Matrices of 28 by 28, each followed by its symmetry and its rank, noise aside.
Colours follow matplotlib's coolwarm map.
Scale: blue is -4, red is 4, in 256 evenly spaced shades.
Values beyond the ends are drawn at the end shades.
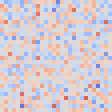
antisymmetric, rank six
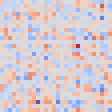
no symmetry, rank seven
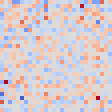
symmetric, rank seven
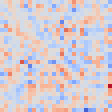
antisymmetric, rank six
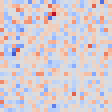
antisymmetric, rank six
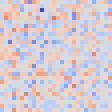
symmetric, rank five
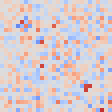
symmetric, rank seven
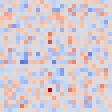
no symmetry, rank six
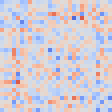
symmetric, rank five
